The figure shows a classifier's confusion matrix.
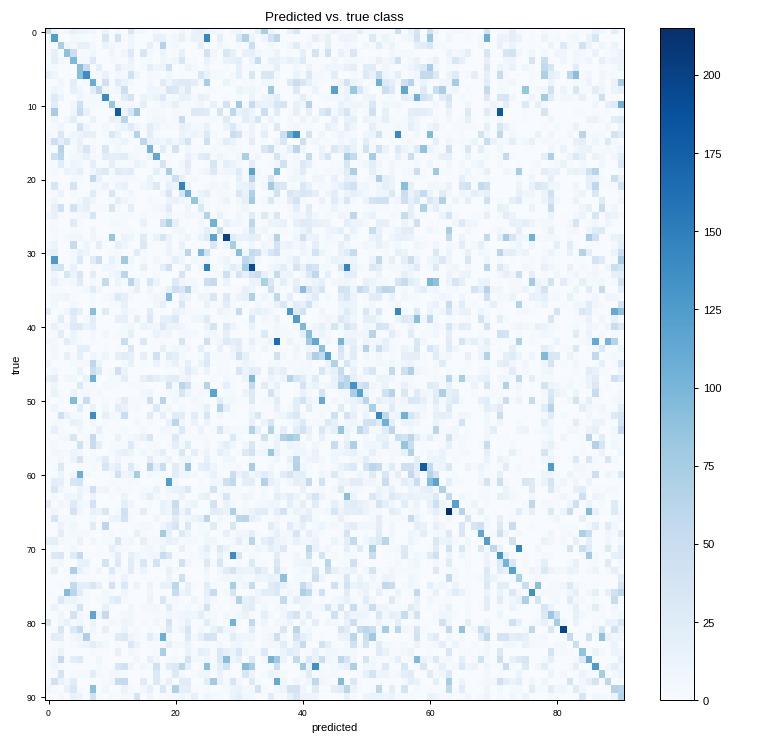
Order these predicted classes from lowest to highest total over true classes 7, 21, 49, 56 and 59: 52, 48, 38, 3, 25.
3, 38, 25, 52, 48
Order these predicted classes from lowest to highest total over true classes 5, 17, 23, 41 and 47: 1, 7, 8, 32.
8, 1, 7, 32
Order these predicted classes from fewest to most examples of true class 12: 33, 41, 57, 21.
41, 57, 33, 21
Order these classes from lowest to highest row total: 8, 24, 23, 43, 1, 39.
24, 43, 39, 23, 1, 8
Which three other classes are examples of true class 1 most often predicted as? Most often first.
25, 69, 60
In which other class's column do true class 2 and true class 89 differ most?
7
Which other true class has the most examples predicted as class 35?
85
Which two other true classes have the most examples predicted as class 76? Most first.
28, 34
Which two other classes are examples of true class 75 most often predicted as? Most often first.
77, 29
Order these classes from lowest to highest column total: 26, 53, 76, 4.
76, 26, 53, 4
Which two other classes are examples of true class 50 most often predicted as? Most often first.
43, 4
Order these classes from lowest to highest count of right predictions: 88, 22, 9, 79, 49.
88, 79, 22, 49, 9
